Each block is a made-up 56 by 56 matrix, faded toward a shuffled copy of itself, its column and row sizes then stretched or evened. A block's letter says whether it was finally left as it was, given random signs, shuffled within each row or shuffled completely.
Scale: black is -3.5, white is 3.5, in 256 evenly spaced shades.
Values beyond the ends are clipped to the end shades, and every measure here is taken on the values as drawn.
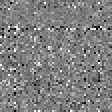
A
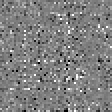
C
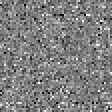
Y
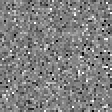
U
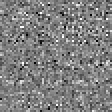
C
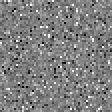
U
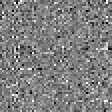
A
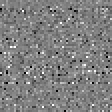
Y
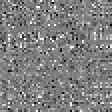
A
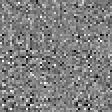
A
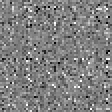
C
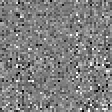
C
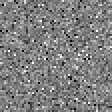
U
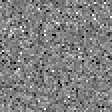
U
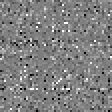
C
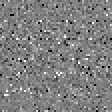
Y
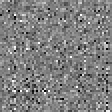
A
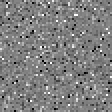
U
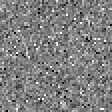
U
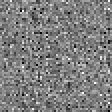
C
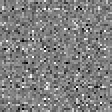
A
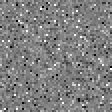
U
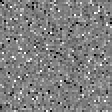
U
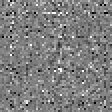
C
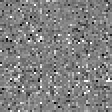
C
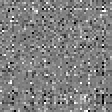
A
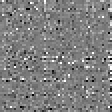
A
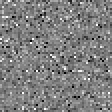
Y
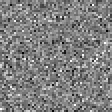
Y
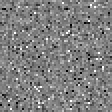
U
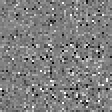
C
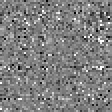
C
